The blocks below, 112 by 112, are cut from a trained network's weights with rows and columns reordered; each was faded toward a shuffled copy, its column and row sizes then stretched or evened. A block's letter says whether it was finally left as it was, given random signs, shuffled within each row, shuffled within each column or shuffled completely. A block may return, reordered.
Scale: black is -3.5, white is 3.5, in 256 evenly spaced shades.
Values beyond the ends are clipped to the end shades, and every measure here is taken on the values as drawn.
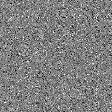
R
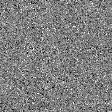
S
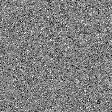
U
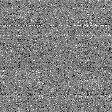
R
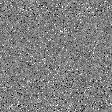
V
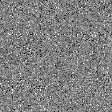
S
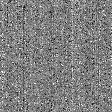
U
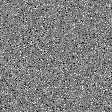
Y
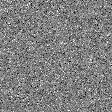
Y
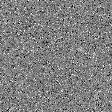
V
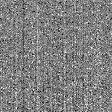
R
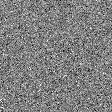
Y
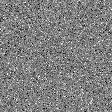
Y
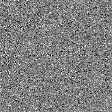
S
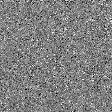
S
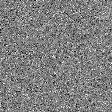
V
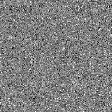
R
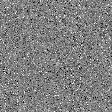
U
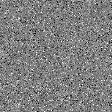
S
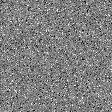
Y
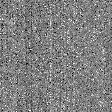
U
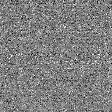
V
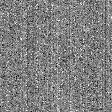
U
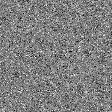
V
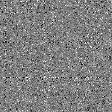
S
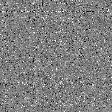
S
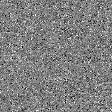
S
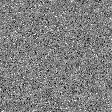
Y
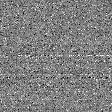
V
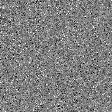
U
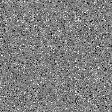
S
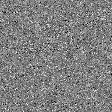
V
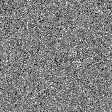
V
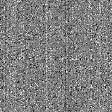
R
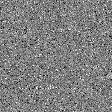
V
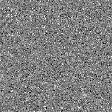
R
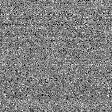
V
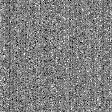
U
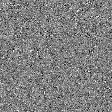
V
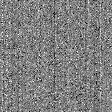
U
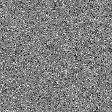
U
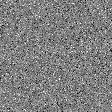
Y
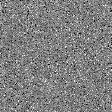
U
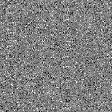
R
